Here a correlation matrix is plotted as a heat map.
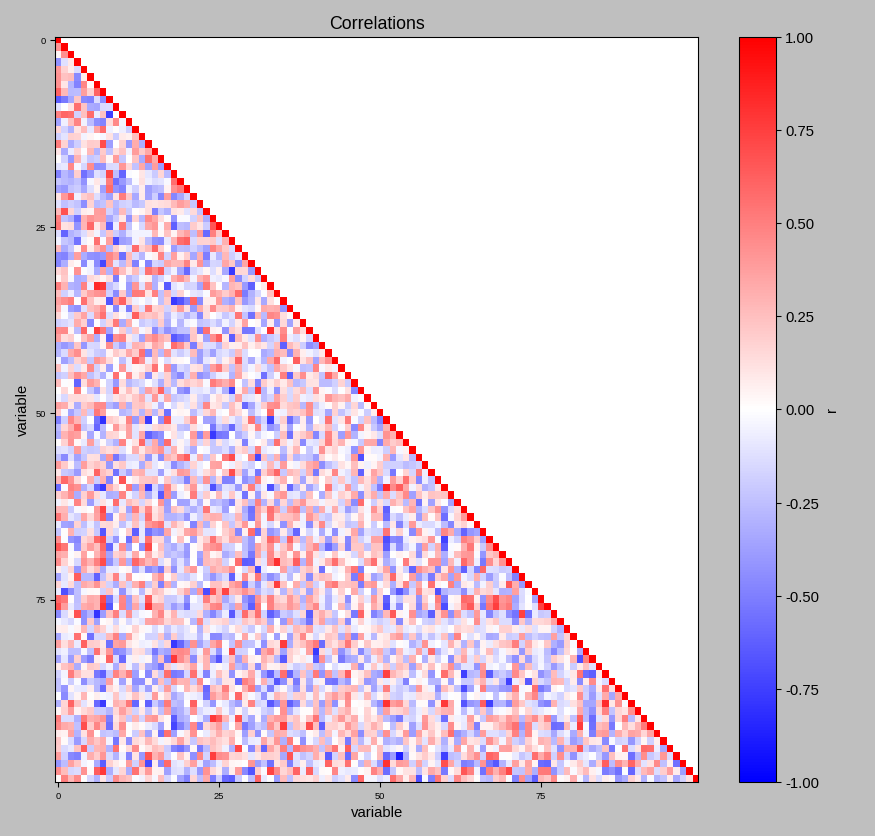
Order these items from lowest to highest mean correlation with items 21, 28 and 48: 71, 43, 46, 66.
66, 46, 71, 43
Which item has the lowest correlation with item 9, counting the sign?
27
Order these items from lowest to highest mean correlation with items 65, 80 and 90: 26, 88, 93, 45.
93, 26, 88, 45
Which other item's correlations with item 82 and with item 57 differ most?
40
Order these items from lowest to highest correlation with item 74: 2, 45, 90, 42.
2, 42, 90, 45
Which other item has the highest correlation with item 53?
60
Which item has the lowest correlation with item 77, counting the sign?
6
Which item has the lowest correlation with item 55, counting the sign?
71
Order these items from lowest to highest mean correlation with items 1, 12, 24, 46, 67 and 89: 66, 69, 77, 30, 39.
77, 30, 66, 69, 39
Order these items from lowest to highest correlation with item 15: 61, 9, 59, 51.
61, 51, 9, 59
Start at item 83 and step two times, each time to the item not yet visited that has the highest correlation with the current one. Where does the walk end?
8
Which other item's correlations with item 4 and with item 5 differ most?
95
